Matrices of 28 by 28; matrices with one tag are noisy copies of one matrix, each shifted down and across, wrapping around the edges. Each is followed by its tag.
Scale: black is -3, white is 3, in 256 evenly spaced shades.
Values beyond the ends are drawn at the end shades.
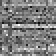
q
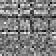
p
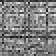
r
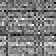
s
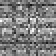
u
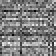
s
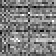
s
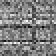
p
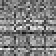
p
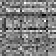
p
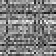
s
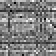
s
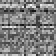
p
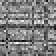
p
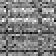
u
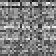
q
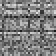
p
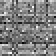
r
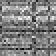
u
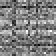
u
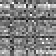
u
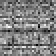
p
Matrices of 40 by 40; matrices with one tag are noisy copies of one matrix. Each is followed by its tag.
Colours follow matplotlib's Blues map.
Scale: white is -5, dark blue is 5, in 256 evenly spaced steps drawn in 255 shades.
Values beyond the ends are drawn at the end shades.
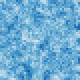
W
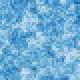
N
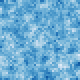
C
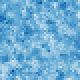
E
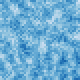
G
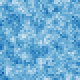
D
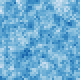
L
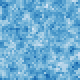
C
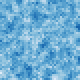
W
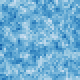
D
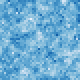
N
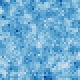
C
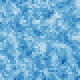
G
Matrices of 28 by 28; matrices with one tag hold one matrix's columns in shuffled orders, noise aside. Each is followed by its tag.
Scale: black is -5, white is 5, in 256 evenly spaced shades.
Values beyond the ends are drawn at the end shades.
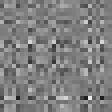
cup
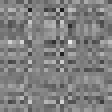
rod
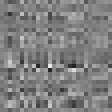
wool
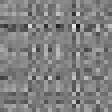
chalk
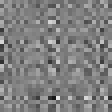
cup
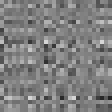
cup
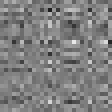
rod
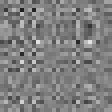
rod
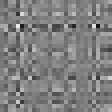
chalk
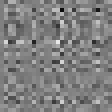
rod
